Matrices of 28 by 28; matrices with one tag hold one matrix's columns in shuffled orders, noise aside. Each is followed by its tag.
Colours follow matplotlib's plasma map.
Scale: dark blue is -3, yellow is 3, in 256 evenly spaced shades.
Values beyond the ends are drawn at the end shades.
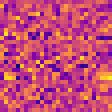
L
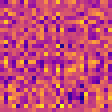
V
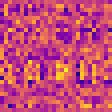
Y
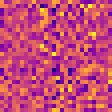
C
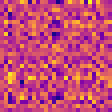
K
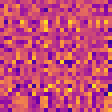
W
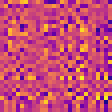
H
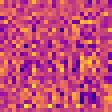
V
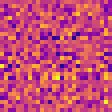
L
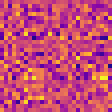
L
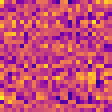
K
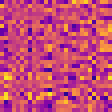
H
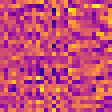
C
